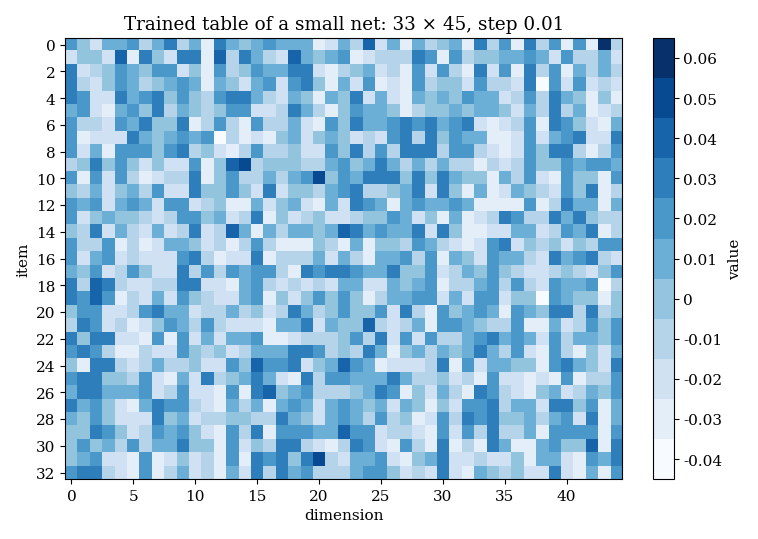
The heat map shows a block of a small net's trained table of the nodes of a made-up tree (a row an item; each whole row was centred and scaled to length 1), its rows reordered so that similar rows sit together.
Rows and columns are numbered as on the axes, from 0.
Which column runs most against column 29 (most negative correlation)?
30
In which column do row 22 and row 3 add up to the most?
0
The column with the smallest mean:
38
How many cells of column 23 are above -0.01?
26
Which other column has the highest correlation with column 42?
2
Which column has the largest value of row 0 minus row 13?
43
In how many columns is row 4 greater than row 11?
19
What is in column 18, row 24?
0.03
